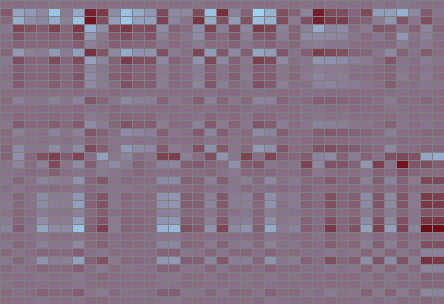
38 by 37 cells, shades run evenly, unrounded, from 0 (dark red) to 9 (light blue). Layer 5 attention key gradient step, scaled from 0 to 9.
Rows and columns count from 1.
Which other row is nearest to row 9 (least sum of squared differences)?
10
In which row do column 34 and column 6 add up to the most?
2
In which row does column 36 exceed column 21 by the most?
20
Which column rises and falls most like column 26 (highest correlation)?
34
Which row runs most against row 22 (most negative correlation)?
1
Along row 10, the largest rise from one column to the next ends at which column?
8
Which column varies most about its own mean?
7
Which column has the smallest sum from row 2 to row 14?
19
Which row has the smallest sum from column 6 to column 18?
4
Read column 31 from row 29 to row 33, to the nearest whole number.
7 5 5 4 6
